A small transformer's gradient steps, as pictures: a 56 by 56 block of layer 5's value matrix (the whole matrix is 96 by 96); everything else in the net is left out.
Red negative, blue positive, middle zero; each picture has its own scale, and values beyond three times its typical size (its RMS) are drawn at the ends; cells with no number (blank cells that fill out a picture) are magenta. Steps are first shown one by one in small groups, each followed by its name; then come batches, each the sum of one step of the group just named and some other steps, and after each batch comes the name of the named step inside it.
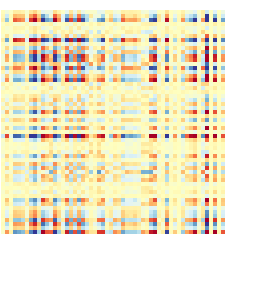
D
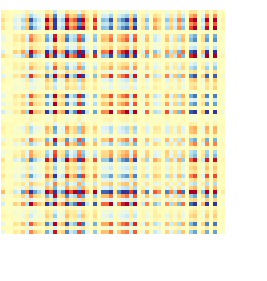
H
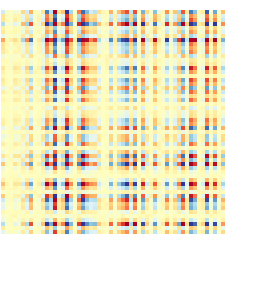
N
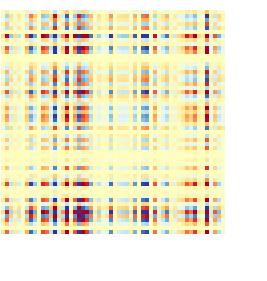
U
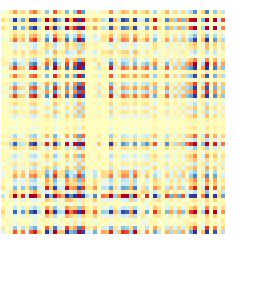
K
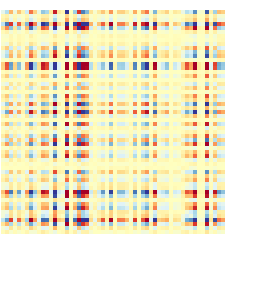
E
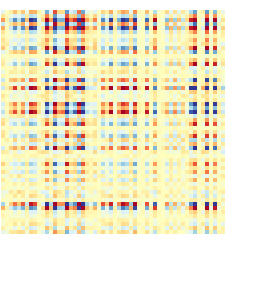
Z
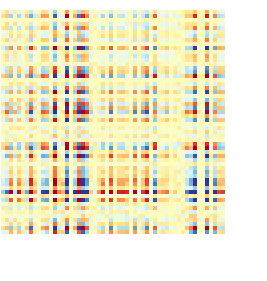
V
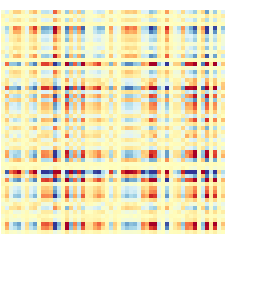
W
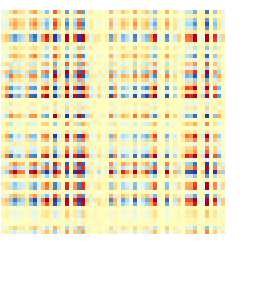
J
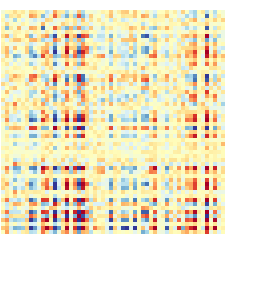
U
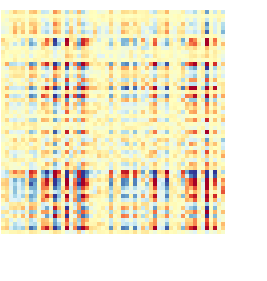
W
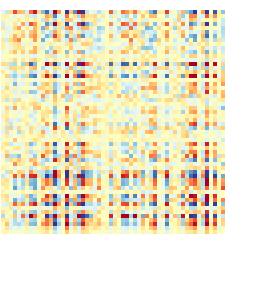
W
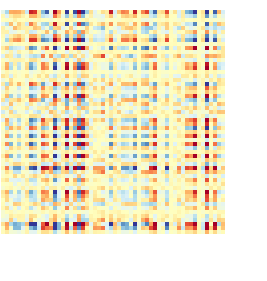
E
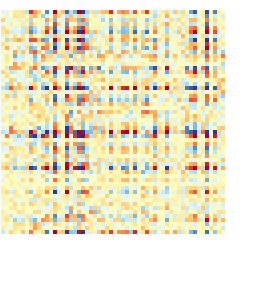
D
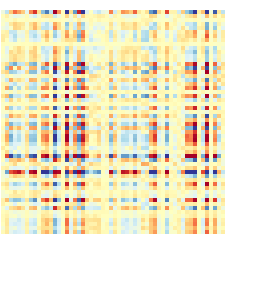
J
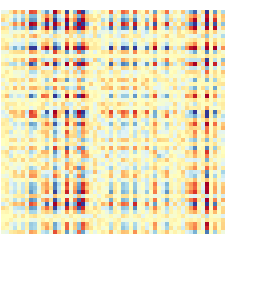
Z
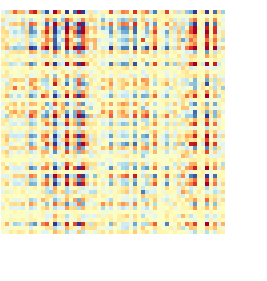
Z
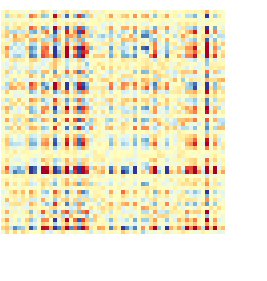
U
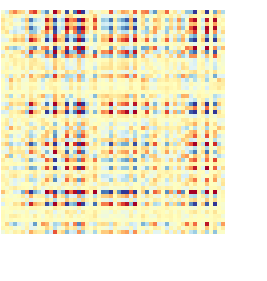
H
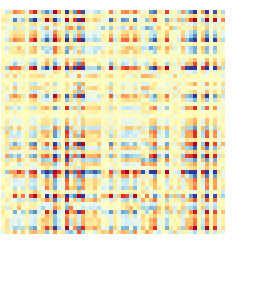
K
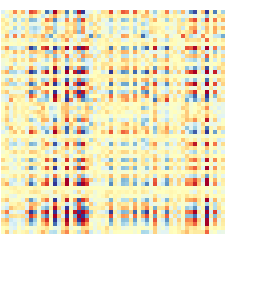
U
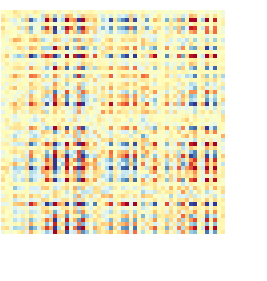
H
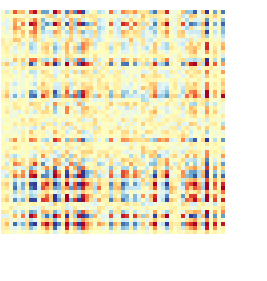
W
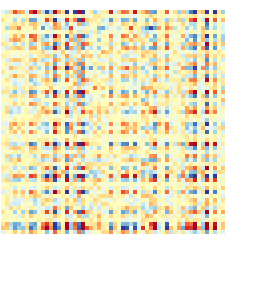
K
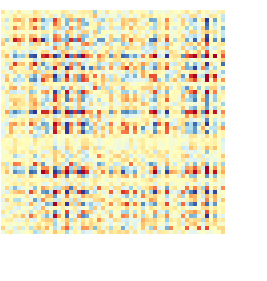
D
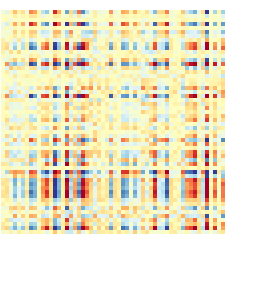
W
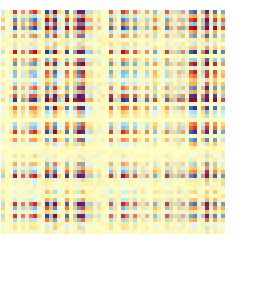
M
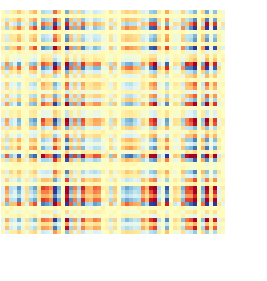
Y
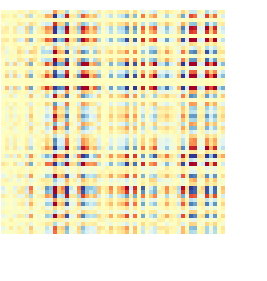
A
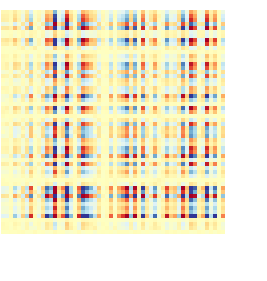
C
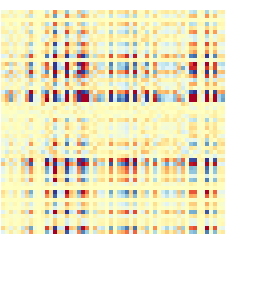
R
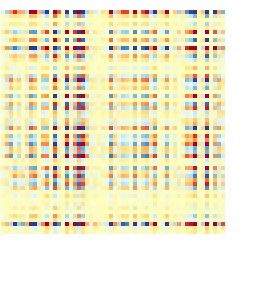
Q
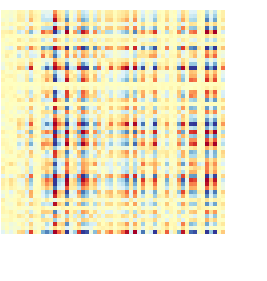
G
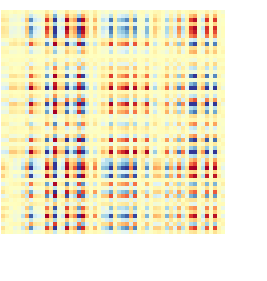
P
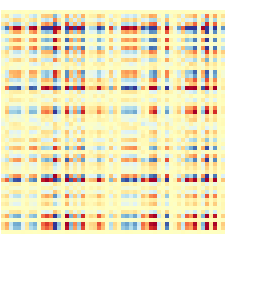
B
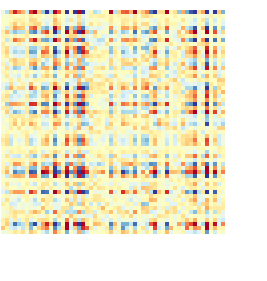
Q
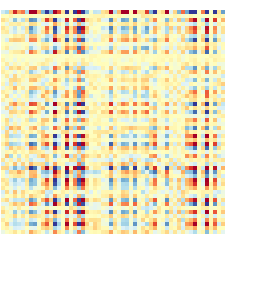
Q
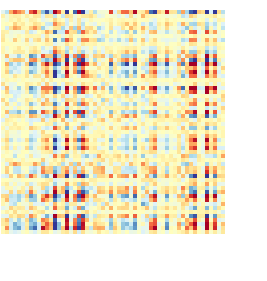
A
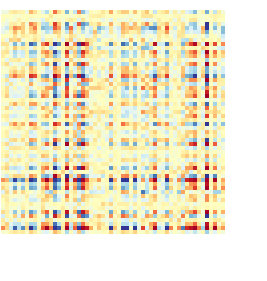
B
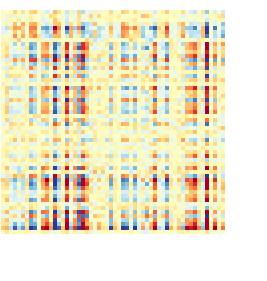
B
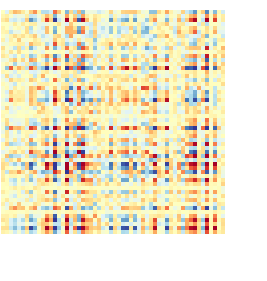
P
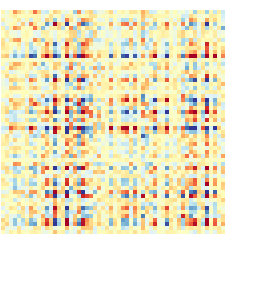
C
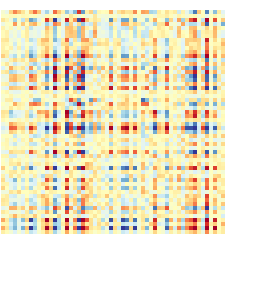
P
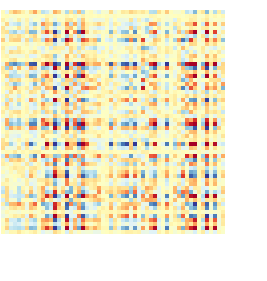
Y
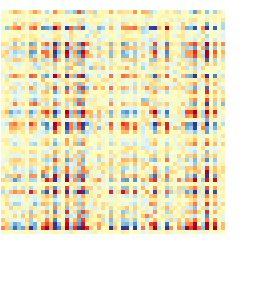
B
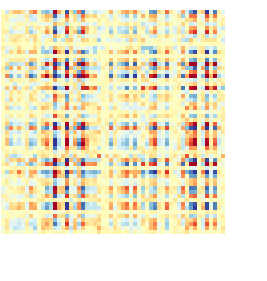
A
